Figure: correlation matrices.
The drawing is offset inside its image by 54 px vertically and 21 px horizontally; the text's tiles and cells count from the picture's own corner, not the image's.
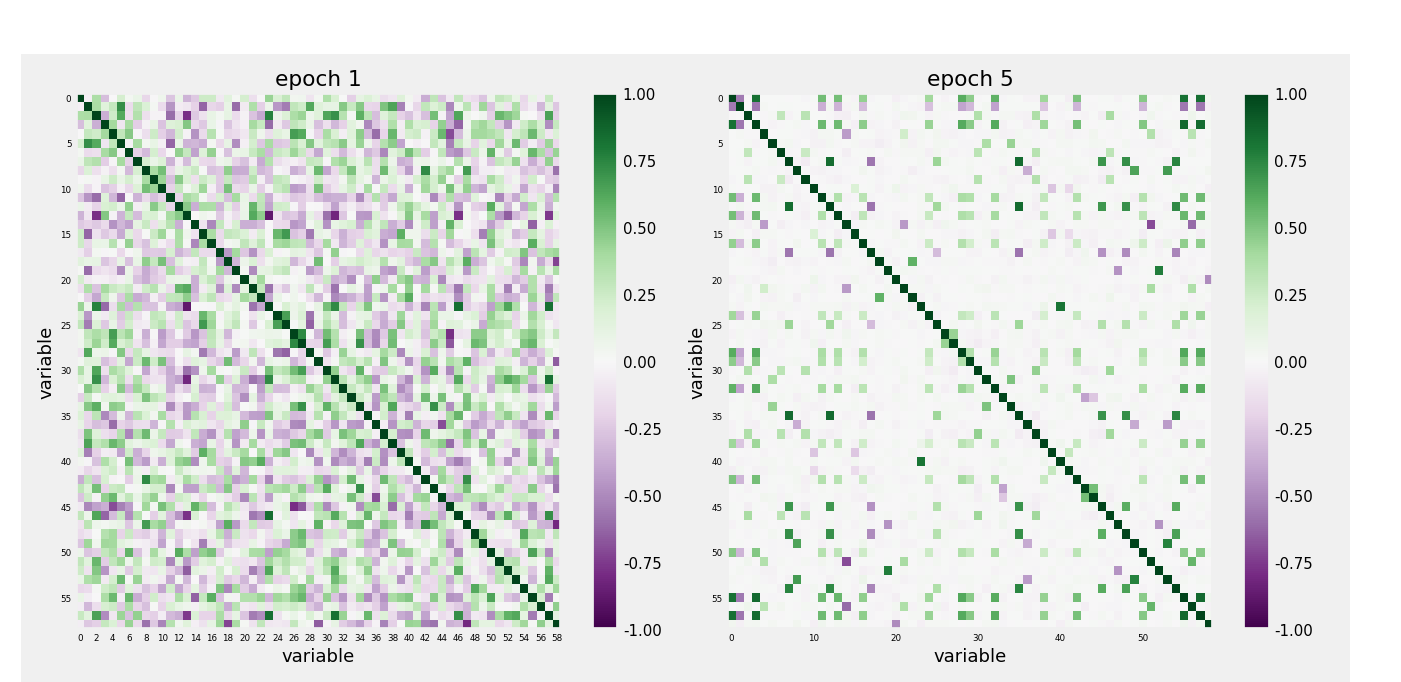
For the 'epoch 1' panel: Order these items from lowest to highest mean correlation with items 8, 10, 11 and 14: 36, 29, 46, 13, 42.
46, 36, 13, 29, 42
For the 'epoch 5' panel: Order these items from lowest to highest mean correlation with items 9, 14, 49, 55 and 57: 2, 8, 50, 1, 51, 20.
1, 51, 20, 2, 8, 50
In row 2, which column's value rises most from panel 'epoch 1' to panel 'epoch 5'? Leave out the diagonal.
13
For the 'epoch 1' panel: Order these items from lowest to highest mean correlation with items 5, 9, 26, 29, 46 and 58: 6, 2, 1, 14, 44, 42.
14, 42, 6, 44, 1, 2
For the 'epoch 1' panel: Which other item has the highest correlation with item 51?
2
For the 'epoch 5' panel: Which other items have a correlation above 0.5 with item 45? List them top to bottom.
7, 12, 35, 48, 54
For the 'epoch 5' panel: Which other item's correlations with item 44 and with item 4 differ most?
43
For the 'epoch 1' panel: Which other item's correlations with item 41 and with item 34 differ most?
43
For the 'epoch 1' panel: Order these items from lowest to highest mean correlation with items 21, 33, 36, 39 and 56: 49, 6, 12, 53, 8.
53, 49, 8, 6, 12
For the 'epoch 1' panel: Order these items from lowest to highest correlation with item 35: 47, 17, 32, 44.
44, 47, 17, 32
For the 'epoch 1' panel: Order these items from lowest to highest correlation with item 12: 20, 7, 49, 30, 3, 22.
49, 30, 7, 20, 3, 22
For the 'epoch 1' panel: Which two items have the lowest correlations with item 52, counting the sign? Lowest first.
13, 21
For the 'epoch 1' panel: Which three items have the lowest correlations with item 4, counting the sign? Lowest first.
45, 36, 14
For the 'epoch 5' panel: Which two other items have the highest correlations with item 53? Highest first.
49, 8
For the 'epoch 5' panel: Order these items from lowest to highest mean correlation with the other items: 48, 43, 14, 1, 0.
1, 14, 43, 48, 0
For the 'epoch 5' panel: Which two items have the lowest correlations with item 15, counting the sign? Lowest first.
39, 41
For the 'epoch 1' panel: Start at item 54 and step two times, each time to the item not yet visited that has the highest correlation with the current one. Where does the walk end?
27
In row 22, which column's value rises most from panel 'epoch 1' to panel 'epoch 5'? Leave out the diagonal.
18
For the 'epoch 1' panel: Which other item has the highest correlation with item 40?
22
